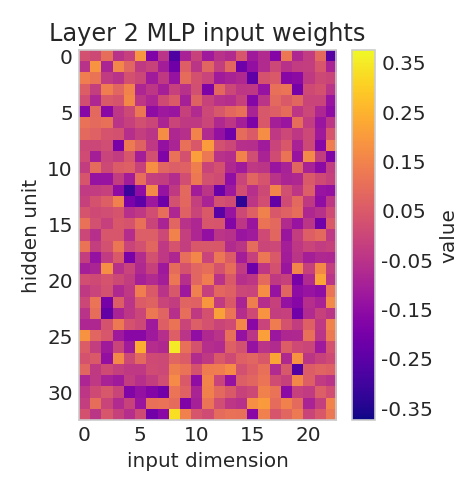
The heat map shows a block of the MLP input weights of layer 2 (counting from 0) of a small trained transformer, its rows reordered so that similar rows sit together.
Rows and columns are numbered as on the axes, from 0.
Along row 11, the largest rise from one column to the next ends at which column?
5
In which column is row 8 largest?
11
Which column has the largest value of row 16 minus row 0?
8
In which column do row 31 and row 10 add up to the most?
6
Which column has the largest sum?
16
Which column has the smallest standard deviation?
20
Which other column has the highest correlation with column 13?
12
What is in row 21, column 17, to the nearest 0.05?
-0.15
